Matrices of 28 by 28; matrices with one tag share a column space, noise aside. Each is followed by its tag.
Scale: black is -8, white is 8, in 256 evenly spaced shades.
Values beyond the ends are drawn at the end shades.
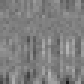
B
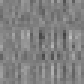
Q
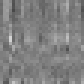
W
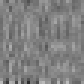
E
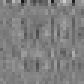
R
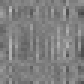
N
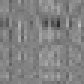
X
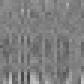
B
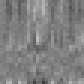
W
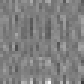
E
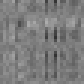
X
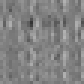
X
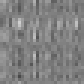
X
